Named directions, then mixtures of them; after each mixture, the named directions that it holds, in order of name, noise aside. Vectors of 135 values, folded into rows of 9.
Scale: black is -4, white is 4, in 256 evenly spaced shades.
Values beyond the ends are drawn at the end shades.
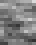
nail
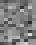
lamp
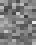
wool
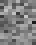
wool.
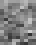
lamp, nail.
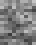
nail, wool.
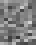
lamp.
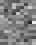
lamp, wool.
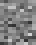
lamp, nail.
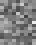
wool.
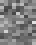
wool.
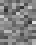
lamp, wool.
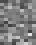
lamp, wool.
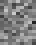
lamp, wool.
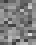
lamp.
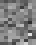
lamp.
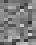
lamp.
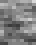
nail.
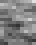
nail.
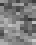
nail, wool.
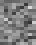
lamp, wool.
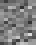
lamp.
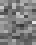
nail, wool.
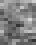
lamp, nail.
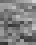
lamp, nail.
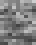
nail, wool.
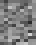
lamp.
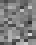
lamp.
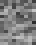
nail, wool.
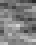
nail.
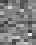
lamp, wool.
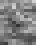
nail, wool.
